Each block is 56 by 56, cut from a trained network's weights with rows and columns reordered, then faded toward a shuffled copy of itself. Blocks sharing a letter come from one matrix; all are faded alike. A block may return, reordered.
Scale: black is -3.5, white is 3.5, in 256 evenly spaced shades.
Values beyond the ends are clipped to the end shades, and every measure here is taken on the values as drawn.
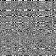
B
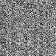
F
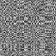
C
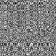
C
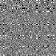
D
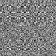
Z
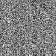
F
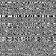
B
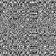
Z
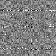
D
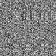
F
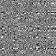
D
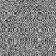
C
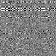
B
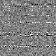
D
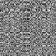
C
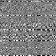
B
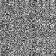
F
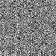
F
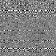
B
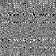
D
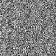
F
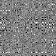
D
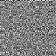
Z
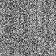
F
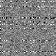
D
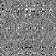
D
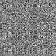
F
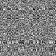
C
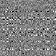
D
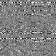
B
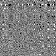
D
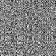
F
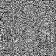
F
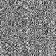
F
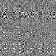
D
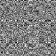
Z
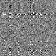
D
